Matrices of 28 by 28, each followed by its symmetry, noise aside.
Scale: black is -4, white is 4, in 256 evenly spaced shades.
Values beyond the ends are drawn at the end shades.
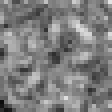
symmetric across the other diagonal.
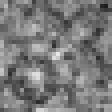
symmetric across the other diagonal.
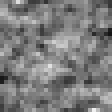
same after a half turn.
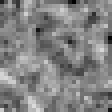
symmetric across the other diagonal.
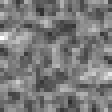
same after a half turn.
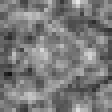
mirrored top to bottom.
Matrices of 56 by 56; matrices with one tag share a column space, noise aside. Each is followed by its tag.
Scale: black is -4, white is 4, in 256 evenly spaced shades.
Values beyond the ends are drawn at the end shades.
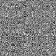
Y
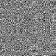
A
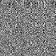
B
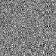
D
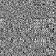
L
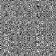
Y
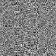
D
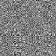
Y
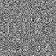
A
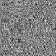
L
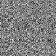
L
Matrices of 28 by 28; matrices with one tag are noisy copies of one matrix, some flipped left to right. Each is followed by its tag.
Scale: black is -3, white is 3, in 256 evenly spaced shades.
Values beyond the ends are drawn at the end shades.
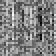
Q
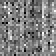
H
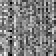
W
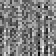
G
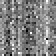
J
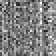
W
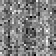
J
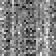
J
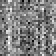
J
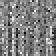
G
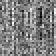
Q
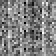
H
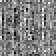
Q
